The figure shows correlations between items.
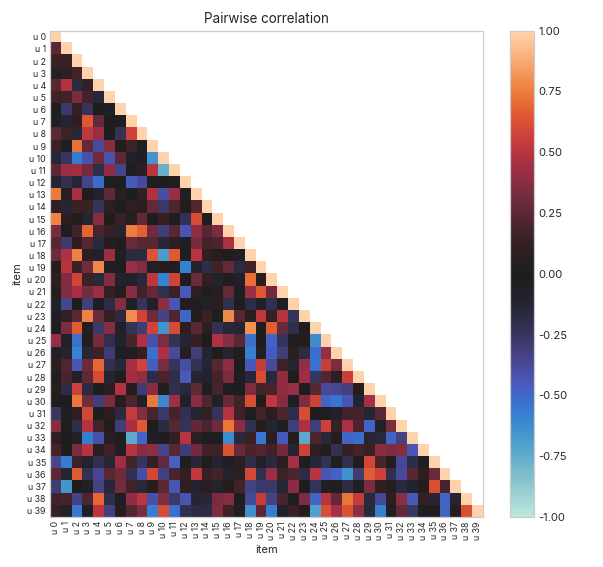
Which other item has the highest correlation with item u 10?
u 39
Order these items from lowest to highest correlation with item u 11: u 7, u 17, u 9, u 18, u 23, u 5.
u 7, u 17, u 23, u 5, u 9, u 18
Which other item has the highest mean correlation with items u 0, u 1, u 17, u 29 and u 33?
u 13
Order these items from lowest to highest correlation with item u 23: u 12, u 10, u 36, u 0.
u 12, u 10, u 36, u 0
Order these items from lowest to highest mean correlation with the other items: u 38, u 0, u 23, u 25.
u 25, u 38, u 0, u 23
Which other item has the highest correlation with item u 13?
u 0
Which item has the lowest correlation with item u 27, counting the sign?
u 36
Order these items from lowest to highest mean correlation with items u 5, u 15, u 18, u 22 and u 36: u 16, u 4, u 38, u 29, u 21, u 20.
u 38, u 4, u 16, u 21, u 20, u 29
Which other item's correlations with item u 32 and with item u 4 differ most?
u 19
